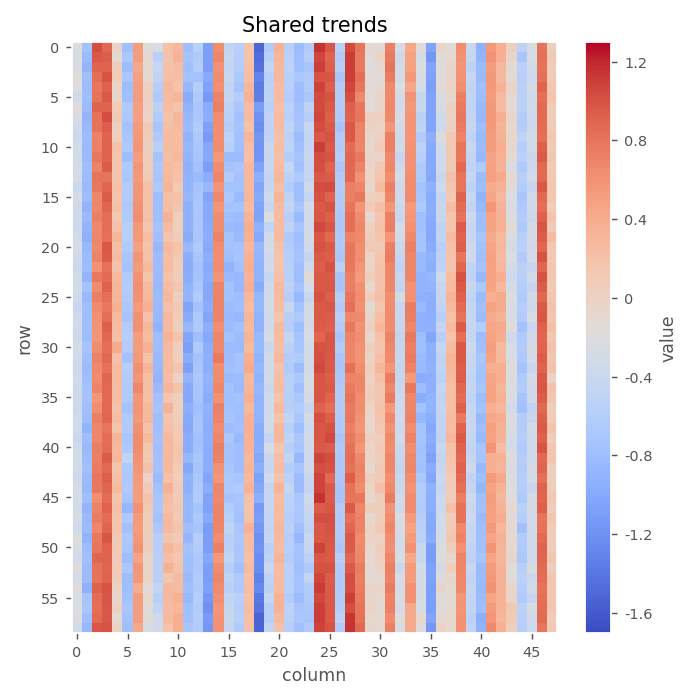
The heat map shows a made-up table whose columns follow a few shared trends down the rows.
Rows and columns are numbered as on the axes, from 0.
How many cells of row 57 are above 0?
20
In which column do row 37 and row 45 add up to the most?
24
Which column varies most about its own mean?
34
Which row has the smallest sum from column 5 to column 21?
11
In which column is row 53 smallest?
18
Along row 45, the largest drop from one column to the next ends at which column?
26
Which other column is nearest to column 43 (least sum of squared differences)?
0
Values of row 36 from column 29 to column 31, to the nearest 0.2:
0 0.2 0.6
